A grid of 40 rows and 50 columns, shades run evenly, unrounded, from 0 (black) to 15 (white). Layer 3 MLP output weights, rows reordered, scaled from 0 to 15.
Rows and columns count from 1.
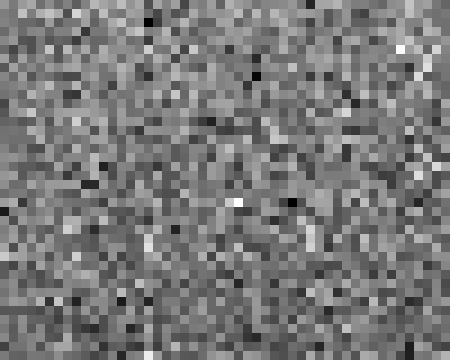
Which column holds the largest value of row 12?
44
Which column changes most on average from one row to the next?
9
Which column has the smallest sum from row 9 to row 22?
49
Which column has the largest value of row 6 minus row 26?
45
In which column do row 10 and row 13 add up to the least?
28
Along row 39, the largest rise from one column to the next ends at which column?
47
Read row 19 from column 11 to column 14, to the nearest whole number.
10 2 5 8
